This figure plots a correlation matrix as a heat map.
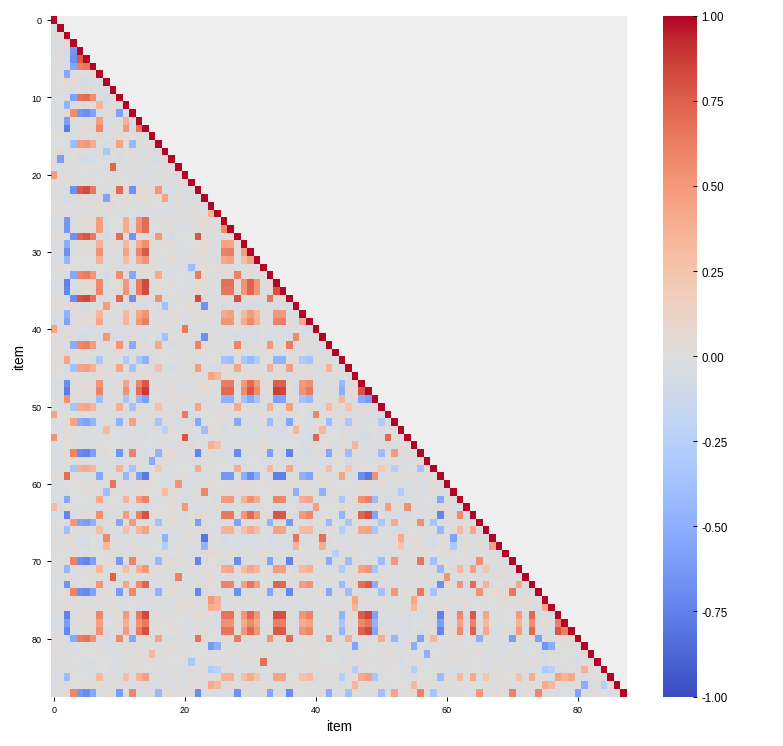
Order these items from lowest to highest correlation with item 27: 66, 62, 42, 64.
42, 66, 62, 64
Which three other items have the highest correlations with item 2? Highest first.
59, 49, 44
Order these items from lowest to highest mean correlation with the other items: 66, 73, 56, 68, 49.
49, 56, 68, 66, 73
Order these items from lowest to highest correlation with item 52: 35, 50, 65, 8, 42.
42, 50, 35, 8, 65
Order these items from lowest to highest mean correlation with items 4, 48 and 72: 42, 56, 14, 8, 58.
56, 8, 58, 42, 14
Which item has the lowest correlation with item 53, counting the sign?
23
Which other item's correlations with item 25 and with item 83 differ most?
32
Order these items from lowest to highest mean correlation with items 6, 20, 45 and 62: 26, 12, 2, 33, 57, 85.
12, 2, 57, 85, 26, 33
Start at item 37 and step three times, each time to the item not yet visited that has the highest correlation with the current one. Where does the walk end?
8
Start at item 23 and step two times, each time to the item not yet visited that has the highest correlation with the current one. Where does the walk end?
17
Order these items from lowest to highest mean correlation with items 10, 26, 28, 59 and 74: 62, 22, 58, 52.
52, 62, 58, 22
